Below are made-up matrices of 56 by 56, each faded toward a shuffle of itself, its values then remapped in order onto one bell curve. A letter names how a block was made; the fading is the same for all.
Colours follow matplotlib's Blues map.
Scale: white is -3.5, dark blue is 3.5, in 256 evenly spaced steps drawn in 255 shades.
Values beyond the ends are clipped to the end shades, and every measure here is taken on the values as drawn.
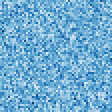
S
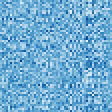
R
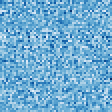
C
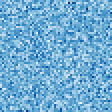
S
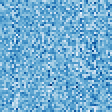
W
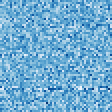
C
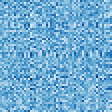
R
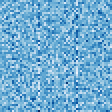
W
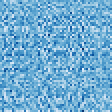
R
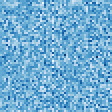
W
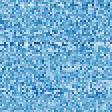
C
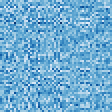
R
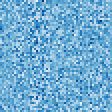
W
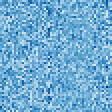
W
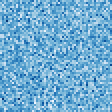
S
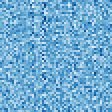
W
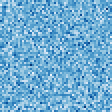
S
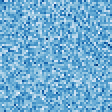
S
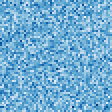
S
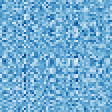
R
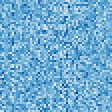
W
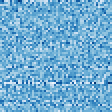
C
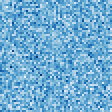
S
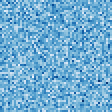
S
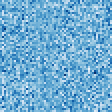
W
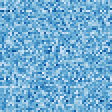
C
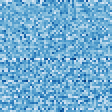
C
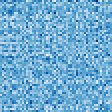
R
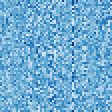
W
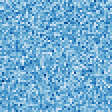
S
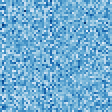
W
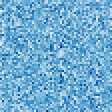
W
